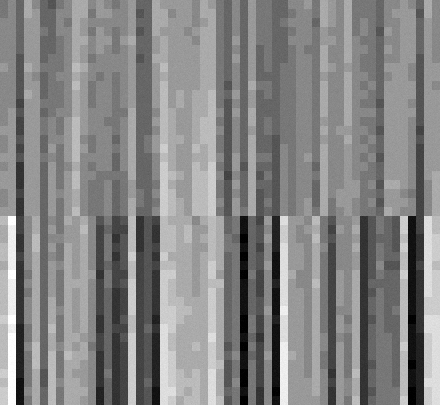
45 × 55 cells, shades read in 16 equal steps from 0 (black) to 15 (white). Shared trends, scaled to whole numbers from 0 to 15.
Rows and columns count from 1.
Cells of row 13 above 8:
23
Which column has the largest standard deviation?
52
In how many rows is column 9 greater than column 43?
27
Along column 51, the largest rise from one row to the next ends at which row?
25
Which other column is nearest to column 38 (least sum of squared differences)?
43
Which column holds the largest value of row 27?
2
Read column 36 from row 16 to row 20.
7 8 8 8 8
